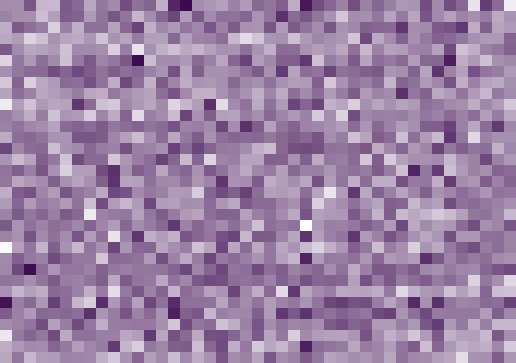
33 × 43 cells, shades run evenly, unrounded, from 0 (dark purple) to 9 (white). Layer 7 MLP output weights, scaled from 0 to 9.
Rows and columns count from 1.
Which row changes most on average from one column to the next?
1
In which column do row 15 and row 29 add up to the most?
18
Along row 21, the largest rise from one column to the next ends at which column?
26
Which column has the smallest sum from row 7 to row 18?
7
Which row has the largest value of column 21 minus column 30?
22
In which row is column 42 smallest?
12
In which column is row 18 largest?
28
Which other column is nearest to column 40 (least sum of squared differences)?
43
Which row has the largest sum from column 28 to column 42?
27
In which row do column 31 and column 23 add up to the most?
5
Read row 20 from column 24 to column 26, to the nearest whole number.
5 6 3
